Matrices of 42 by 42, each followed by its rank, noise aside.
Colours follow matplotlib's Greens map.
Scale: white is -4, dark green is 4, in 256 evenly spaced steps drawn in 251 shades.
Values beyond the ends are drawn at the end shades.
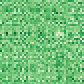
five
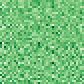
four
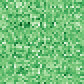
six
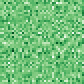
five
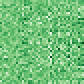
five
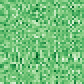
five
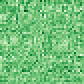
six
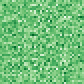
seven
